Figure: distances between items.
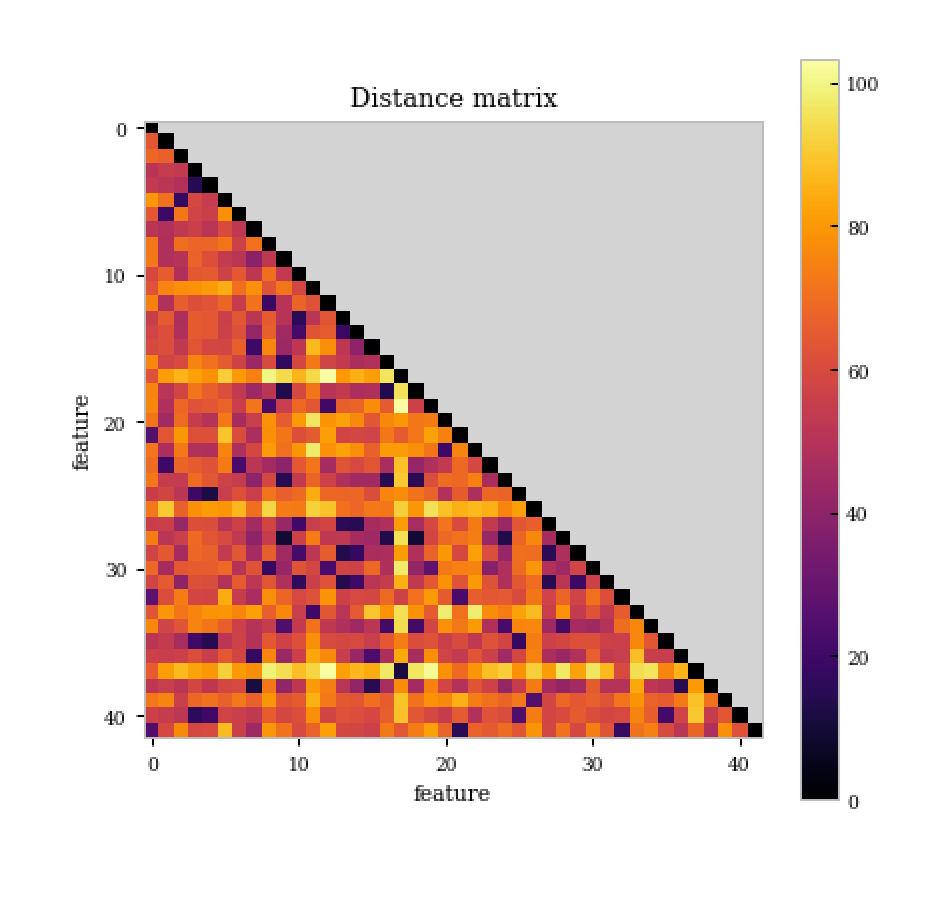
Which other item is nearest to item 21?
41
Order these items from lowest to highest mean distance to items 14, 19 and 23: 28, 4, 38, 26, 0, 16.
28, 16, 38, 4, 0, 26
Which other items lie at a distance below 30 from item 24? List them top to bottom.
9, 16, 18, 28, 34
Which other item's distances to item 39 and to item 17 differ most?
37
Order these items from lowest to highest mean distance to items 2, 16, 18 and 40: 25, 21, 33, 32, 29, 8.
29, 25, 8, 32, 21, 33
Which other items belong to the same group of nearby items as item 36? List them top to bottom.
7, 15, 38
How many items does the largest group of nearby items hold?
6
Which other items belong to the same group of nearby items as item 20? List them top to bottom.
22
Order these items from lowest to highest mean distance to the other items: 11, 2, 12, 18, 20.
18, 2, 12, 20, 11
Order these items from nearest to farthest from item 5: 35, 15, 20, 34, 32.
35, 15, 34, 20, 32
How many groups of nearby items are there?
12
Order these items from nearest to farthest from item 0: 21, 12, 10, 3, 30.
21, 3, 10, 30, 12
